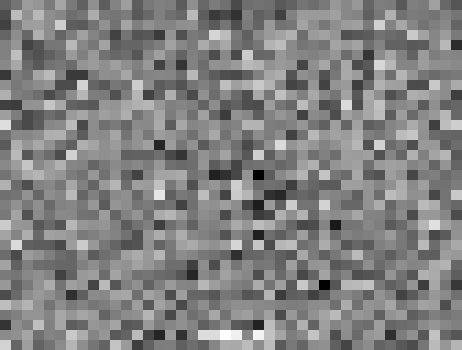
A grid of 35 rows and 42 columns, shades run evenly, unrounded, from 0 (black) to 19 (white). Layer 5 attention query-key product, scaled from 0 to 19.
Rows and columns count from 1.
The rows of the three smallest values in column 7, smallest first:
30, 8, 9
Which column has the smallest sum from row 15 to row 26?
24
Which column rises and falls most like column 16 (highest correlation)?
26
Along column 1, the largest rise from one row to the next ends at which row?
31
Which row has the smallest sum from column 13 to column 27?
2
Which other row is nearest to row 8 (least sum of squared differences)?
3
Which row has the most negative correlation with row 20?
15
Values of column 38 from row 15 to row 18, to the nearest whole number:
6 13 10 5
